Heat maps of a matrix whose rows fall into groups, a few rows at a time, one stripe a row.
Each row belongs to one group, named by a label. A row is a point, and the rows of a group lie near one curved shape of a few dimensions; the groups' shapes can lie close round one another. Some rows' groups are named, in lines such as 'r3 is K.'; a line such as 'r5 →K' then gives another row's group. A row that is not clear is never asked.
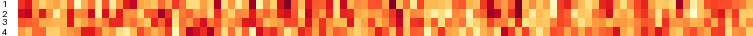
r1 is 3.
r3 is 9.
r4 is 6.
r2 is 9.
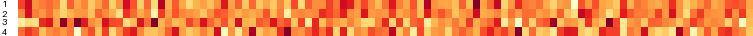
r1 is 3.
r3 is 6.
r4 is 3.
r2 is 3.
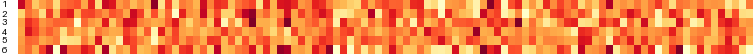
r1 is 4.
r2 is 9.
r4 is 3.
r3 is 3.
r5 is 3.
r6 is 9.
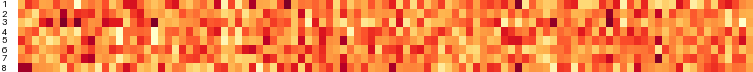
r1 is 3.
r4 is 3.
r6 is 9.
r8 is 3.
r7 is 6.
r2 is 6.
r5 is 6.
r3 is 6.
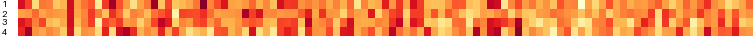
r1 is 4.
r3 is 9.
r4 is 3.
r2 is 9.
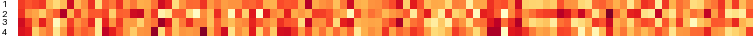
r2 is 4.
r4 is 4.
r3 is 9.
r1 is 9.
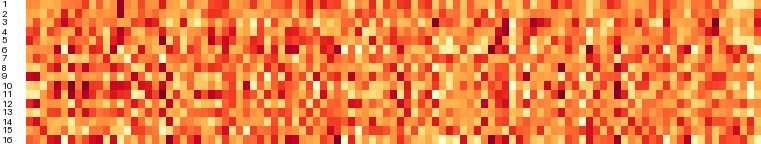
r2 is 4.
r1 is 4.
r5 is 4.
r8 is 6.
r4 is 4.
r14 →3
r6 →9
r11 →6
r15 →3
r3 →4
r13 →6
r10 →6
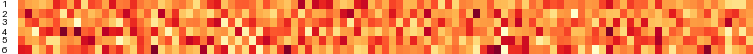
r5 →6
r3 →3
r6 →4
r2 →3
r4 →6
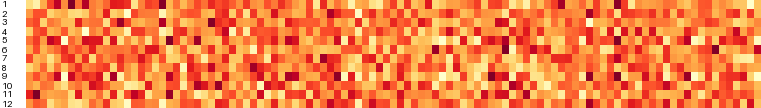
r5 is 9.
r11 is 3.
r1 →6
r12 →3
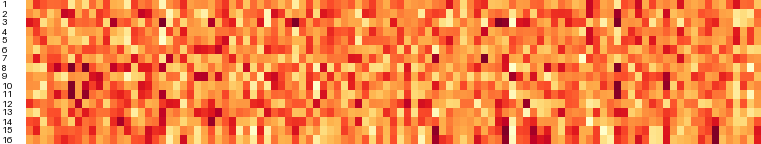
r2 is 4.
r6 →6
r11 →6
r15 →4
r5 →3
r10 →6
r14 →4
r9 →6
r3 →4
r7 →3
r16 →4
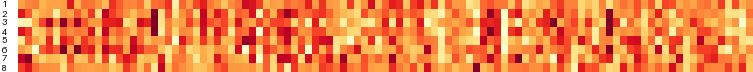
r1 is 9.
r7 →3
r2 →4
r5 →9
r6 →6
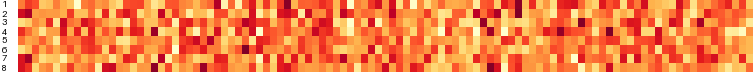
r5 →6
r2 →3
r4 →4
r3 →9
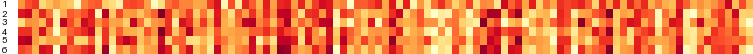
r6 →9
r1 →3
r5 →3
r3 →9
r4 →9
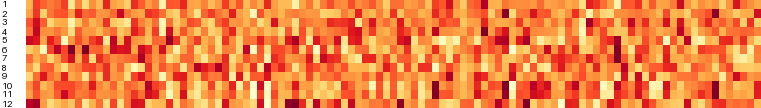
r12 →3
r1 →3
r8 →6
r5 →9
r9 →3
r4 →3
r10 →4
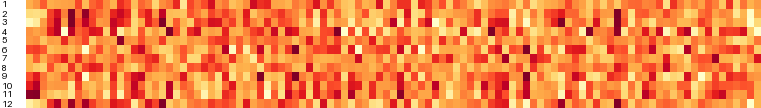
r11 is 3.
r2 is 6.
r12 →6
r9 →3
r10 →3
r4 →9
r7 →4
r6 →3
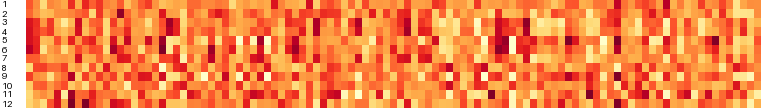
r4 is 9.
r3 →9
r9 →4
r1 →6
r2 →4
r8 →3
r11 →9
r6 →4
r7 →9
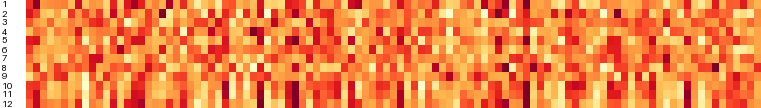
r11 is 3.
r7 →6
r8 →4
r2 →4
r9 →3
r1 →3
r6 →4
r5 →3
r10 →3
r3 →6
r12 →3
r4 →9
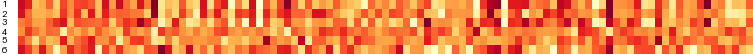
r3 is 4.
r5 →6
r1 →4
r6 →9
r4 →3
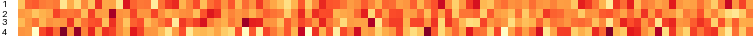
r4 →6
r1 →3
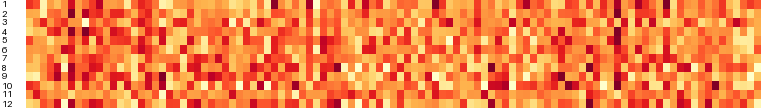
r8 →9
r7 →6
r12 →9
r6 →4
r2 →6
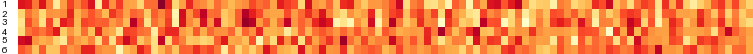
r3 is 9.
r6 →6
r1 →9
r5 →3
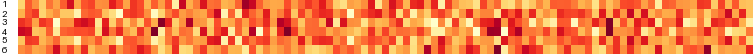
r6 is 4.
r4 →4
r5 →3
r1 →9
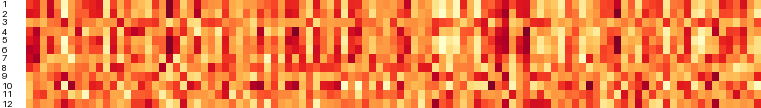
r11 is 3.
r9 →4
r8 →4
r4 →3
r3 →4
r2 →9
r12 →4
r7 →3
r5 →9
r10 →9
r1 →9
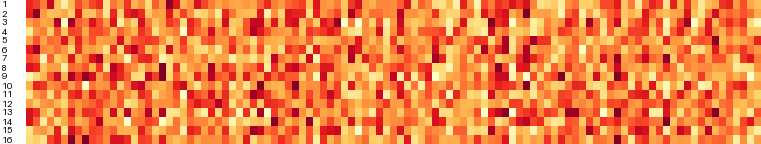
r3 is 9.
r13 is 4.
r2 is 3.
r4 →9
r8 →4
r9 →6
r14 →6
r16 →6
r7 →6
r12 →6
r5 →4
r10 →3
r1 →9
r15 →9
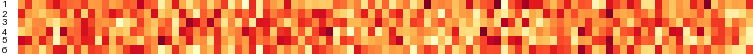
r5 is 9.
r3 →6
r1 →4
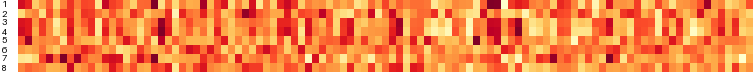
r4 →9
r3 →9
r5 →3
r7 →6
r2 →9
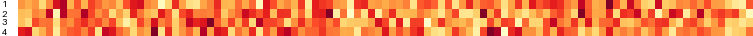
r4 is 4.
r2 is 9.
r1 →4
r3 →6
